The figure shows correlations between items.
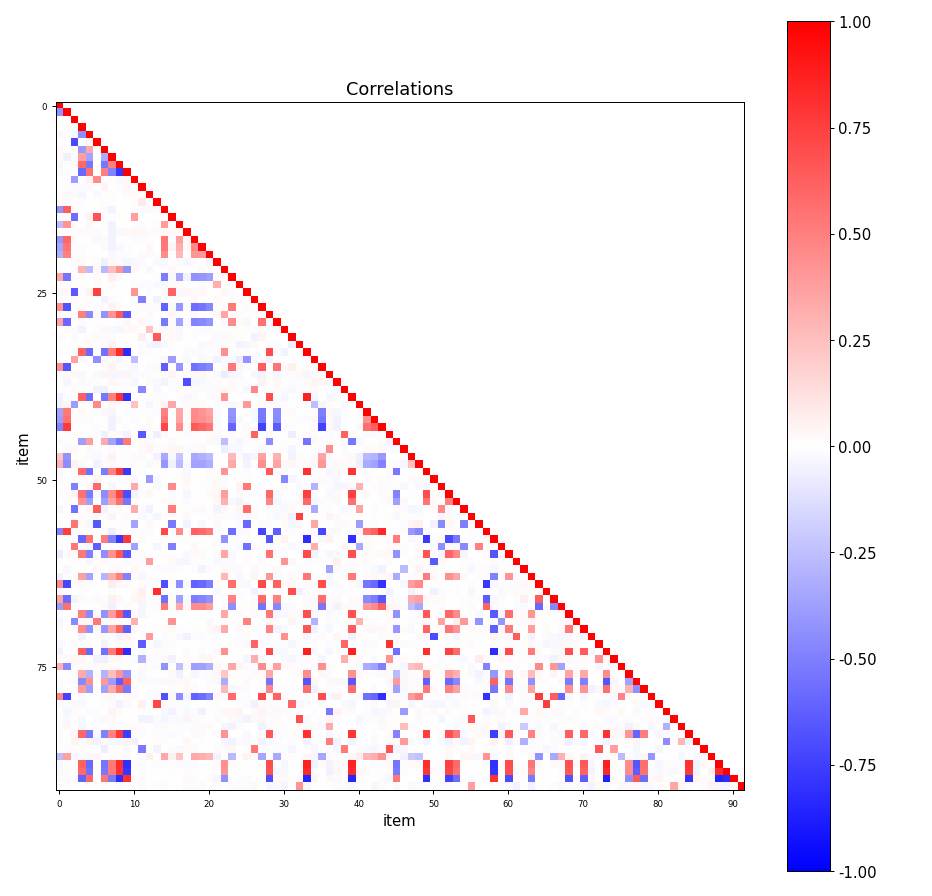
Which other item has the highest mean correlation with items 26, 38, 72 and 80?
44
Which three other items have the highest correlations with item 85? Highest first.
36, 46, 83
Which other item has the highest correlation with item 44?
72
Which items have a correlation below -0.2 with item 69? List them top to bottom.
2, 34, 56, 59
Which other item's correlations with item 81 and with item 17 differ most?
37
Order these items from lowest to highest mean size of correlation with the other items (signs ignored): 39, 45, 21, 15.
21, 15, 45, 39
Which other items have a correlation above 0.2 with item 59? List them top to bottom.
2, 34, 56
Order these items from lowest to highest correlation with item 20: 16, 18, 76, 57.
76, 16, 18, 57
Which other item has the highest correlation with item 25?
5
